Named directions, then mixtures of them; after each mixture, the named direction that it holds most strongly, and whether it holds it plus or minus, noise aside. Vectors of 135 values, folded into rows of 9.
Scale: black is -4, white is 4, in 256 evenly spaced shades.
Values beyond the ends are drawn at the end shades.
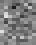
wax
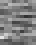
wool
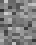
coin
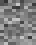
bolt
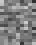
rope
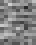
wool, plus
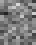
wax, minus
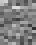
bolt, minus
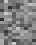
coin, plus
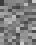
rope, minus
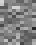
rope, plus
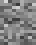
bolt, minus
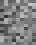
coin, plus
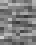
wool, plus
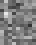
coin, plus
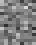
rope, plus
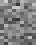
bolt, minus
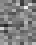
rope, plus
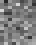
bolt, plus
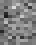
wax, minus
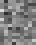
coin, minus
